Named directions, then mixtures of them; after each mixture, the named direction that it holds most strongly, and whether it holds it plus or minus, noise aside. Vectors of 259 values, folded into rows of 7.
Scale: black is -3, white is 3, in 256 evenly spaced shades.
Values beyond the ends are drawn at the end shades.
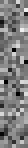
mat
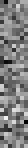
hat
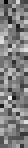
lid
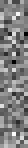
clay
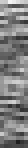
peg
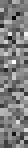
clay, minus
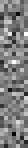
clay, minus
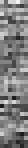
peg, plus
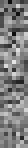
clay, minus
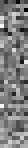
mat, minus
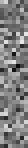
hat, minus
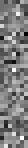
clay, plus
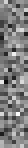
mat, plus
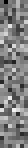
lid, plus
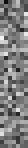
lid, plus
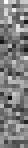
lid, minus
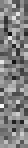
clay, plus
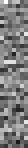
hat, minus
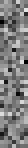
mat, plus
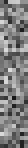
lid, plus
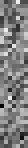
lid, plus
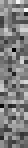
mat, plus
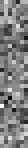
lid, minus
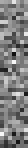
clay, minus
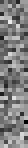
lid, minus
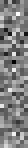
clay, plus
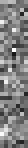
mat, minus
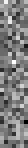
lid, minus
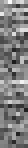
peg, plus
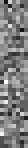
lid, plus
